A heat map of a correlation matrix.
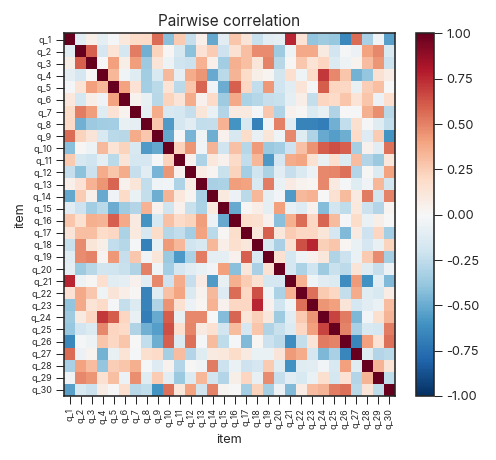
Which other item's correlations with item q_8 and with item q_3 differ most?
q_2
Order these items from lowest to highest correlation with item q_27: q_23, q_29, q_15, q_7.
q_29, q_23, q_7, q_15
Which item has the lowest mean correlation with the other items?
q_8
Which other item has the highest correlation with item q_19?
q_17
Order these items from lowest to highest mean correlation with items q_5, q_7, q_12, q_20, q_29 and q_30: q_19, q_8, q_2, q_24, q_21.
q_21, q_8, q_2, q_19, q_24
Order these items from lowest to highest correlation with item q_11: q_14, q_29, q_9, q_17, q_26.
q_29, q_17, q_26, q_9, q_14
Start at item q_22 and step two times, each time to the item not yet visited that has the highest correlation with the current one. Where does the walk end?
q_23
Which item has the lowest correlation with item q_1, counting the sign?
q_26
